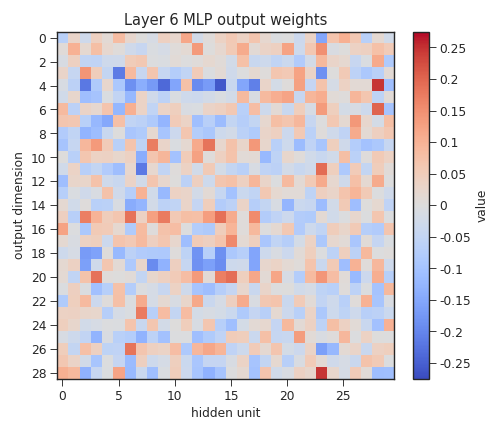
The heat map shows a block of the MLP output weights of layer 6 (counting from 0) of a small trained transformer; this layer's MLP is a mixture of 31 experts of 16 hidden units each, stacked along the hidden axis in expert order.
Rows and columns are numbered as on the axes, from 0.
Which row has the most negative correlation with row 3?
28
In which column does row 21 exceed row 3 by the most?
5
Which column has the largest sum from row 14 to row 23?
15
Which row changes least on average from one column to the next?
2
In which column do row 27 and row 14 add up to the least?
6
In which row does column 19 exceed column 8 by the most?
19
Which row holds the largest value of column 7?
23
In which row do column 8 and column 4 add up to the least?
7
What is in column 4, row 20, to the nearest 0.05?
0
